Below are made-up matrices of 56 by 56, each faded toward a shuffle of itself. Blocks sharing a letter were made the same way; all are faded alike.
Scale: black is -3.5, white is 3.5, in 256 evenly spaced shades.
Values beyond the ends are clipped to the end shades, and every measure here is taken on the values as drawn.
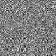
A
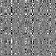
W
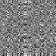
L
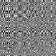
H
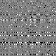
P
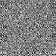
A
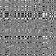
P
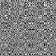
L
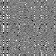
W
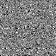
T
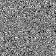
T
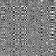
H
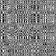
H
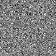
T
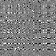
P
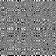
P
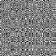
L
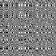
H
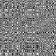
L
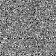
T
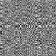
L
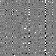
W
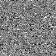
T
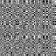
H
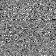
T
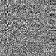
A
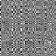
H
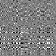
P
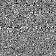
T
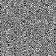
A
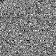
T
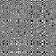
W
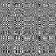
H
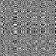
H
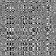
W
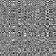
L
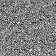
T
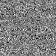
T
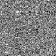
A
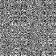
A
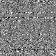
T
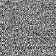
A
